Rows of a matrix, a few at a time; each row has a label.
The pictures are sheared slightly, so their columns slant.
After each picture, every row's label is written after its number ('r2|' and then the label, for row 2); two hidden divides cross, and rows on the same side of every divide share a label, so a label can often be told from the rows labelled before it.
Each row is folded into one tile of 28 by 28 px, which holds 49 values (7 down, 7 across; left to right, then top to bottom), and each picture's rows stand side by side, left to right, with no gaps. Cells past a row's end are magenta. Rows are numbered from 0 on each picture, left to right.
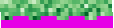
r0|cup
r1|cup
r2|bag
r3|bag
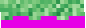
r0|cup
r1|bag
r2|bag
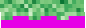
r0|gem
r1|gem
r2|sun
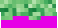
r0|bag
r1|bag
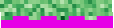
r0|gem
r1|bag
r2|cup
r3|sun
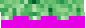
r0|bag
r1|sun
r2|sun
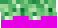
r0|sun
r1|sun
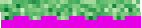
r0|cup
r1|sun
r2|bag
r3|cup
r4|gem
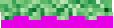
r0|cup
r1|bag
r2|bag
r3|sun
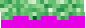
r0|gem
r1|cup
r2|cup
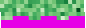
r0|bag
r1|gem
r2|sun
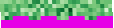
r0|cup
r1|gem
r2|bag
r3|cup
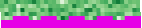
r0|sun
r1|sun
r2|cup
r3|bag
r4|sun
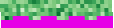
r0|cup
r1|sun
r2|bag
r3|sun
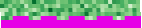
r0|gem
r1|sun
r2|bag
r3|bag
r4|sun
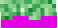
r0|cup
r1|bag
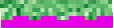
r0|gem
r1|cup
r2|sun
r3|gem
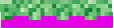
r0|cup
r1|bag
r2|bag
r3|bag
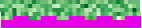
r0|bag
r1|gem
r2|bag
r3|gem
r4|sun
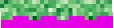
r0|gem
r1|cup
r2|bag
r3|cup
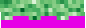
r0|sun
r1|cup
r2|sun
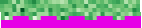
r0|sun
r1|sun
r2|cup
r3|gem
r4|sun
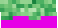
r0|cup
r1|gem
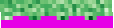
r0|sun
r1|gem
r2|cup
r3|cup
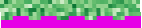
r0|gem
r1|bag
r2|cup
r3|bag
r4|gem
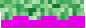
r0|gem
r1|bag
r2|gem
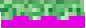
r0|bag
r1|sun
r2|sun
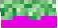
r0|bag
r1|gem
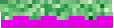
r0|sun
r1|gem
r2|bag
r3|cup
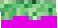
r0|bag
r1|sun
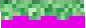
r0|sun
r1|gem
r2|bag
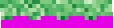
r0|gem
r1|gem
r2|cup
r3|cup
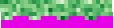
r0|sun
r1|sun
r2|cup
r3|cup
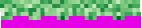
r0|gem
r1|bag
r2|gem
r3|gem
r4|cup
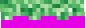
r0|sun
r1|bag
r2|gem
